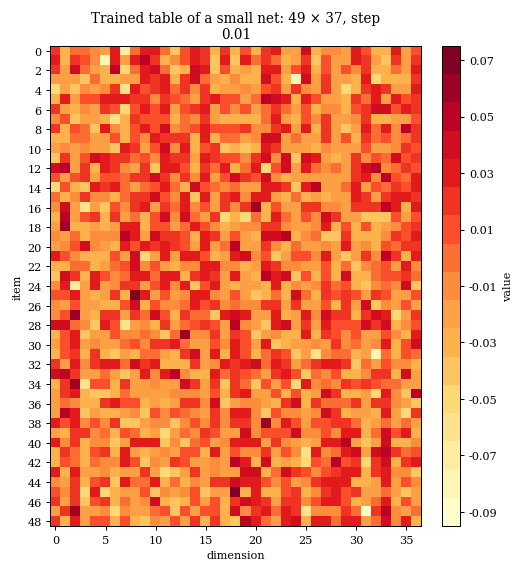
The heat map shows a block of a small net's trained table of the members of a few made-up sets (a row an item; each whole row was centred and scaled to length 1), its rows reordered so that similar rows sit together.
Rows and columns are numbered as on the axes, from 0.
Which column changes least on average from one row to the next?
15
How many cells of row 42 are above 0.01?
11
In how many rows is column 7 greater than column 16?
13
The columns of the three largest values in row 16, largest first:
20, 33, 1
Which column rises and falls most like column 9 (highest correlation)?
17
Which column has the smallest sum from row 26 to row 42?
3
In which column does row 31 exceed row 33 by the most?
14
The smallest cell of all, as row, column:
47, 31
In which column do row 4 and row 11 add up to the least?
0
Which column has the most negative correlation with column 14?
12
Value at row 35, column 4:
-0.04
